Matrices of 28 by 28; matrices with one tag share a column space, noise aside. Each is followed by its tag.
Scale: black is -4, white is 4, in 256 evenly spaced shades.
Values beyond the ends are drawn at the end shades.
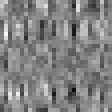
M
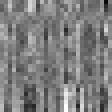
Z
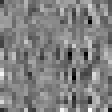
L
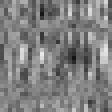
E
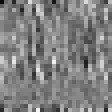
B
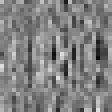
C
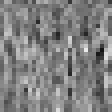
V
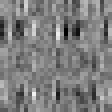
M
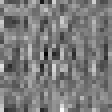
C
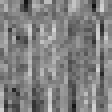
Z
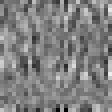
B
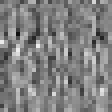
V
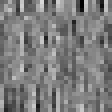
Z
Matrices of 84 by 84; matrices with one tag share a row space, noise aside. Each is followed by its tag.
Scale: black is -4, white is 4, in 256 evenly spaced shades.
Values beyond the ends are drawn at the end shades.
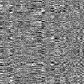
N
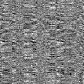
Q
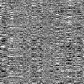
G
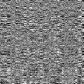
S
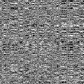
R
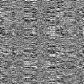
Q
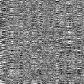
G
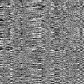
N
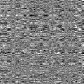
S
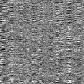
G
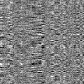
N
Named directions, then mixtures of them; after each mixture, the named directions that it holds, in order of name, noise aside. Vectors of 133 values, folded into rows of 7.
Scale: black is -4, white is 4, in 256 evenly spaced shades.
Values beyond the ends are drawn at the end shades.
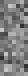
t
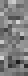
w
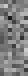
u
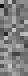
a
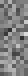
a, u.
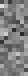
a, u, w.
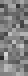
a, t.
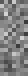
a, u.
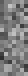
t.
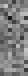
u.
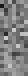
a.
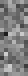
a, t.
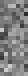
t.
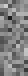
u.
